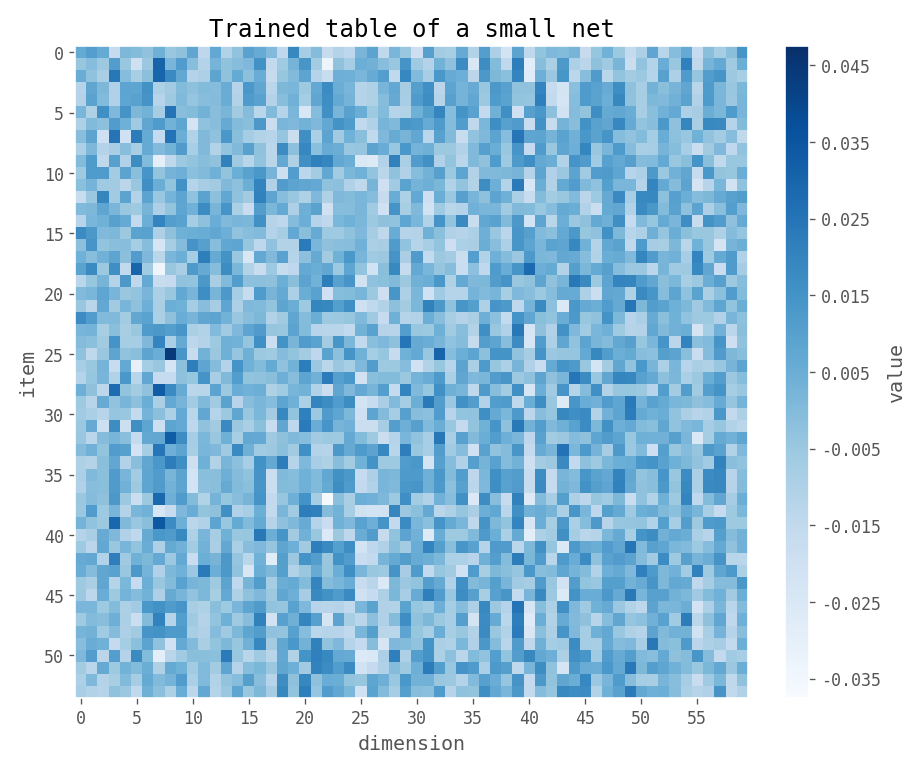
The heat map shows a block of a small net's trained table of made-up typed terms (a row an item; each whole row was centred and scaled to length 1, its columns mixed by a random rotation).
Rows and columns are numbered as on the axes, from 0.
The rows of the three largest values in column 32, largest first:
25, 32, 5
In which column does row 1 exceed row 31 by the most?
7
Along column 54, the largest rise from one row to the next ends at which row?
6
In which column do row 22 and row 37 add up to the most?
39
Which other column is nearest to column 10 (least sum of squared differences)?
42
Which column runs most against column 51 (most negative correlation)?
27
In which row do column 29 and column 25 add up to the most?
33
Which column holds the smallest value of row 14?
40
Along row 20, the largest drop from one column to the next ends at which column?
22
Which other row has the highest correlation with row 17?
43
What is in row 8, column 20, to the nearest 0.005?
0.02
